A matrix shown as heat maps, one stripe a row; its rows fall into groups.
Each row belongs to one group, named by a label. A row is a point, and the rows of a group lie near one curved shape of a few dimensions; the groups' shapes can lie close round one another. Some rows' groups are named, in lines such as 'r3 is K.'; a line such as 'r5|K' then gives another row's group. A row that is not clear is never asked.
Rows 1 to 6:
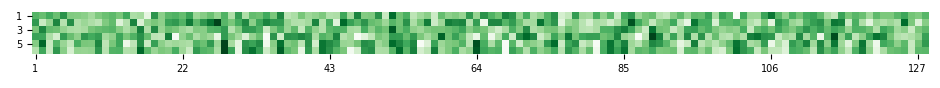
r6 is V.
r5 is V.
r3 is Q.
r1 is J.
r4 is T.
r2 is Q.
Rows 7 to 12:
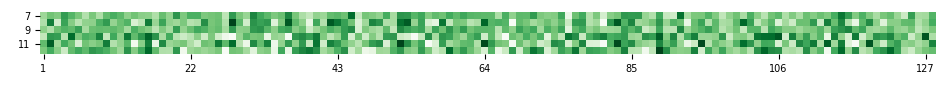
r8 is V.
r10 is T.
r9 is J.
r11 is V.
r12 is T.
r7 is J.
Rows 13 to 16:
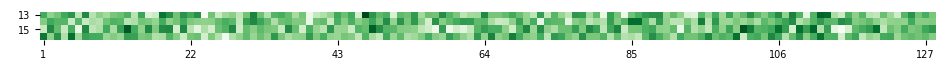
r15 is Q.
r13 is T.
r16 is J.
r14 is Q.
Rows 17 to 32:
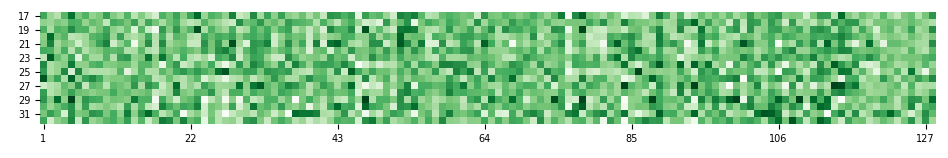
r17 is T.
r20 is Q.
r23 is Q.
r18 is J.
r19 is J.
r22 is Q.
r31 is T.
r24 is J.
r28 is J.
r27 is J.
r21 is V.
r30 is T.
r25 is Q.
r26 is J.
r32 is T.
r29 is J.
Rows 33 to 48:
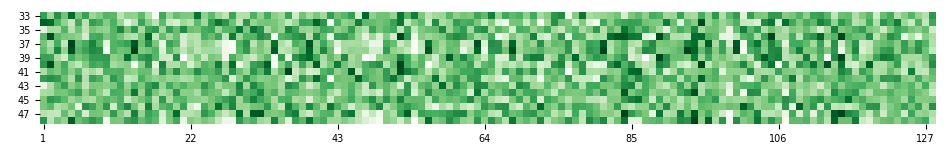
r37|J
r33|J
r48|J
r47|J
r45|Q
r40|V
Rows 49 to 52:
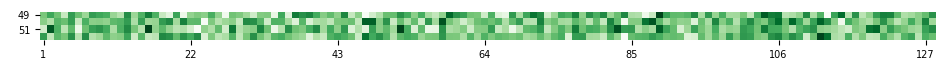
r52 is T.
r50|T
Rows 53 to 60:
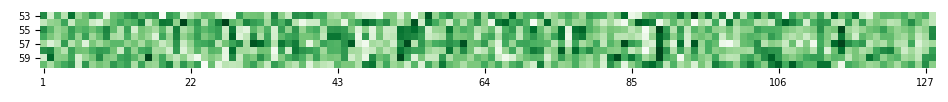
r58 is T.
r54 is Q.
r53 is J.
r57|J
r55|T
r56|T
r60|T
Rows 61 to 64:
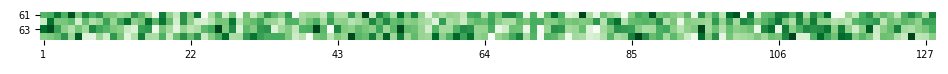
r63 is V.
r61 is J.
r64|Q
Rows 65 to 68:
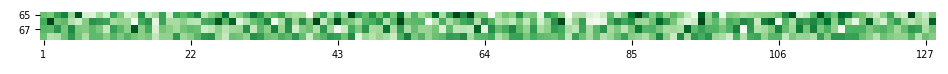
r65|Q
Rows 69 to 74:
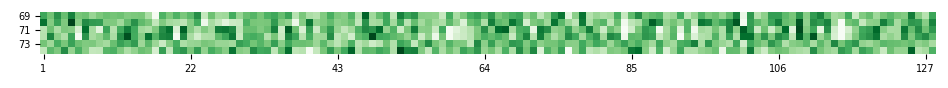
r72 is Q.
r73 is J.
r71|Q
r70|J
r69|J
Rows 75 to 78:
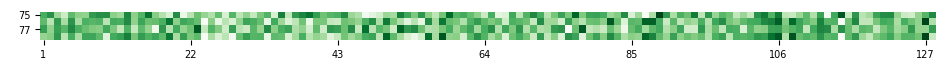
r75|T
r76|T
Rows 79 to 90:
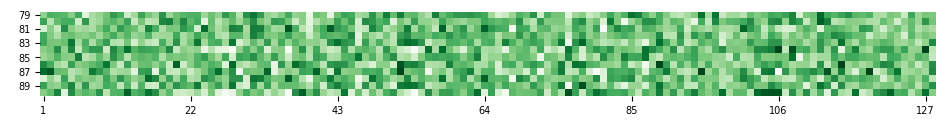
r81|V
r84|T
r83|T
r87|V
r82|J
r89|T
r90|T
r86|T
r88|V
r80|T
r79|Q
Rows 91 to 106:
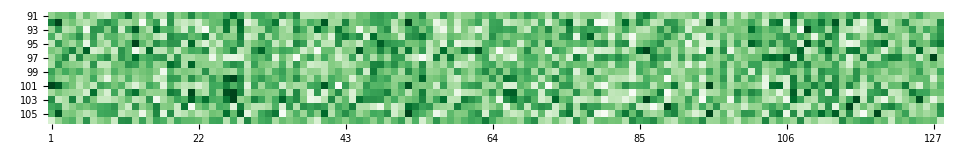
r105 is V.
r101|V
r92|V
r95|Q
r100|Q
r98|Q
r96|Q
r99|J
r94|T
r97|T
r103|Q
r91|Q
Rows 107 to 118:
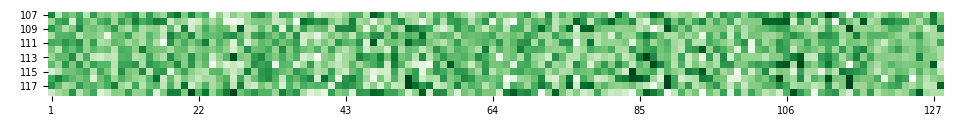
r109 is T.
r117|T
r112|J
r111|J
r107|T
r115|J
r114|T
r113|Q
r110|Q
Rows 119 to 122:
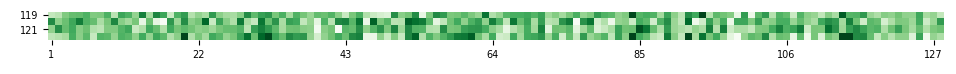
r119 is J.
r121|Q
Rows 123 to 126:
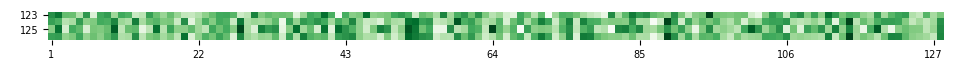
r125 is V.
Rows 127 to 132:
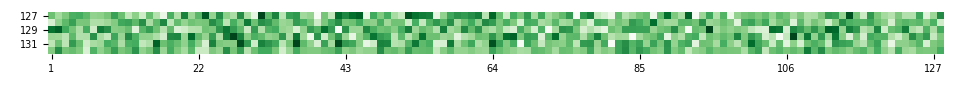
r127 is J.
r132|Q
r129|V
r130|Q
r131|V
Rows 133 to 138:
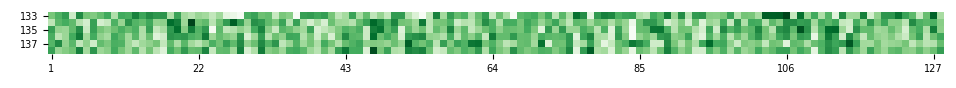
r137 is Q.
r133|T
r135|T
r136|T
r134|Q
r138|T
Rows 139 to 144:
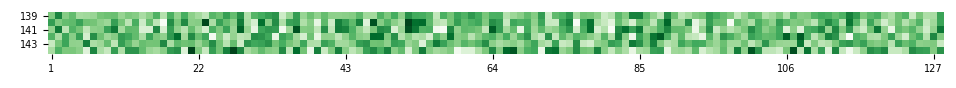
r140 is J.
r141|V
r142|T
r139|Q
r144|Q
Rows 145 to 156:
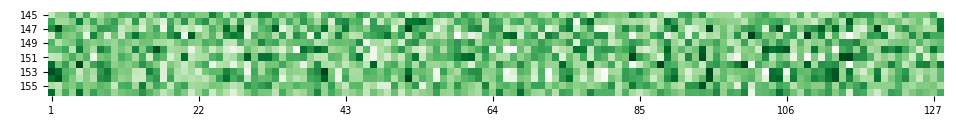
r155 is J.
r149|J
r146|T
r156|J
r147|V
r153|V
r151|J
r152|J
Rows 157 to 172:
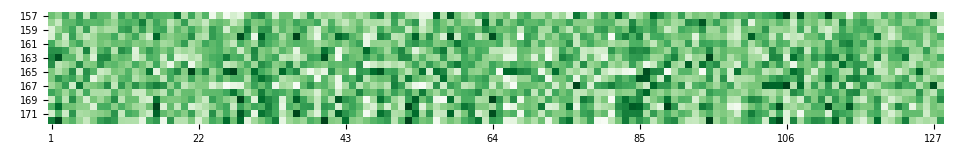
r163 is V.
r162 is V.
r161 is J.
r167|T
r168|Q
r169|V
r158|J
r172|V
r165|Q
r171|V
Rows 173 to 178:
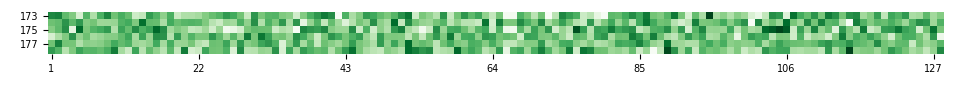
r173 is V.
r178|T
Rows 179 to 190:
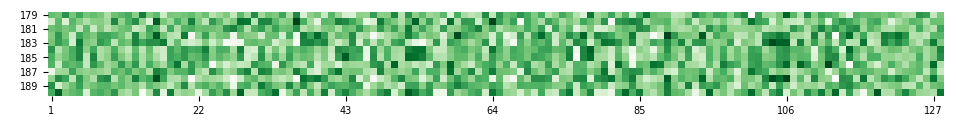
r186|T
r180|V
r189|J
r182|T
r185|T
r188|T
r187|V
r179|J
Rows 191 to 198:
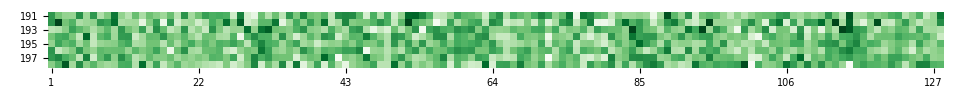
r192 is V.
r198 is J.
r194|V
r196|J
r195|Q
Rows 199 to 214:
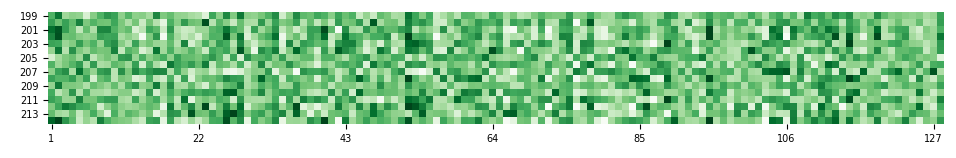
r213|Q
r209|Q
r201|V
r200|J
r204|V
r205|V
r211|T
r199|Q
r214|V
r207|T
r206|T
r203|T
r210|Q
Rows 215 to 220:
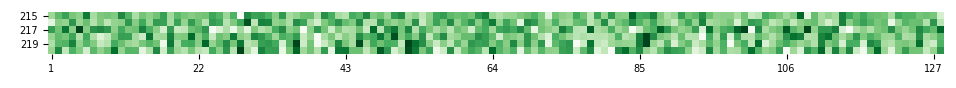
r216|V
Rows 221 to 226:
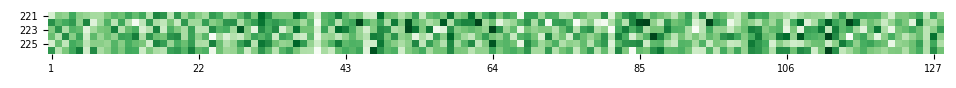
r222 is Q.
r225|V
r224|T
